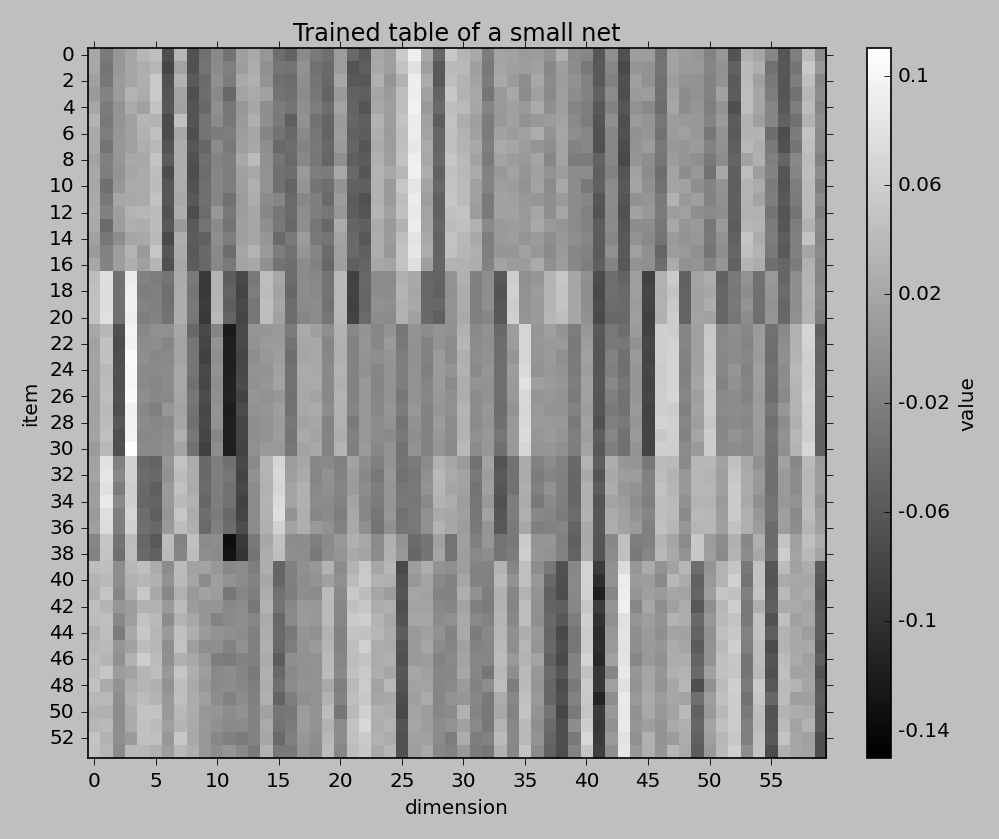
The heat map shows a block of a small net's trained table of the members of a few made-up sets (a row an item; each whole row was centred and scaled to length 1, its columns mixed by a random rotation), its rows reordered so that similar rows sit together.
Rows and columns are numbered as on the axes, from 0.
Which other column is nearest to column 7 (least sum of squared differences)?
0
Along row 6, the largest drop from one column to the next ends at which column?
6
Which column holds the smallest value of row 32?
12
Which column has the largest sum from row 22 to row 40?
3
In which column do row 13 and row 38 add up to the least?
11
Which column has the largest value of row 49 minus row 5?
43
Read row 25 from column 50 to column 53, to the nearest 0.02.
0.06 -0.02 0 -0.02
